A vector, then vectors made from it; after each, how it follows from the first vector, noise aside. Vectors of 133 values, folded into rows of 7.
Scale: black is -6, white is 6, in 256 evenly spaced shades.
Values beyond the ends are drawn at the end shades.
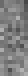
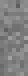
reversed, shrunk.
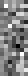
wrapped around, negated, scaled up.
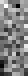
reversed, scaled up.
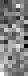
reversed, negated, scaled up.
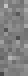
reversed, partly zeroed.
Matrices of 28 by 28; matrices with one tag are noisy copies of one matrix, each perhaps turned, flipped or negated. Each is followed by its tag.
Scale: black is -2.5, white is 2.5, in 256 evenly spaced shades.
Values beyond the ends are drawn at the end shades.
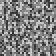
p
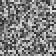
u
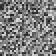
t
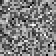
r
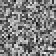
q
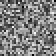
u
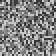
t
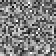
r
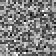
p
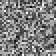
r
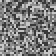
r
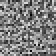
p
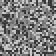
r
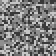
p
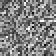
t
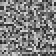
p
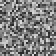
u
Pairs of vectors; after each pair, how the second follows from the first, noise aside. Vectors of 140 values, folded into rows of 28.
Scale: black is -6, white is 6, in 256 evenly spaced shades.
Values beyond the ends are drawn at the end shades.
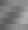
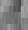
wrapped around, negated.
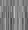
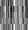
wrapped around, scaled up.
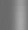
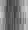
wrapped around, scaled up.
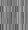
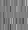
reversed, negated, partly zeroed.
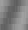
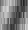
reversed, scaled up.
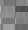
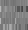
partly zeroed.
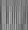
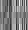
wrapped around, scaled up.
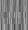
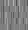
reversed, negated, partly zeroed.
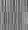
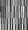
reversed, negated, scaled up.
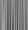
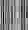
wrapped around, scaled up.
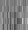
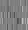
partly zeroed.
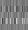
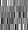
wrapped around, scaled up.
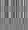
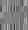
wrapped around, negated.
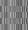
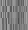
wrapped around, negated.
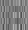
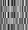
reversed, negated, scaled up.
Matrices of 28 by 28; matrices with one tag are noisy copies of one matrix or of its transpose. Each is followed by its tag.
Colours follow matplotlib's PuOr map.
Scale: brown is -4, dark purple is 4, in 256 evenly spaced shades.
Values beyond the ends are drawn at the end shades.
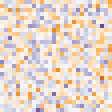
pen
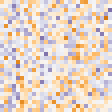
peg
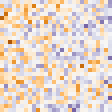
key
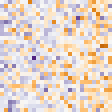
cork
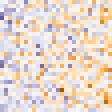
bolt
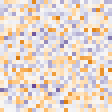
pen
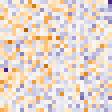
key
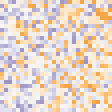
bolt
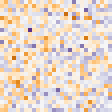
key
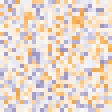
pen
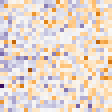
cork
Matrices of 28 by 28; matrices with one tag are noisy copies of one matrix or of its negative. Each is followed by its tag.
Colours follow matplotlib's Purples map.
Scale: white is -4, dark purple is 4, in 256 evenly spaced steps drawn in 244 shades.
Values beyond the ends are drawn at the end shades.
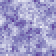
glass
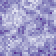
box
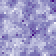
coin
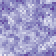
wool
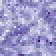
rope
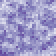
wool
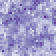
box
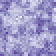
box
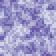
rope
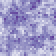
box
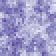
coin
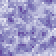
wool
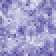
box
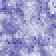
coin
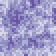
box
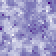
coin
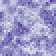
rope
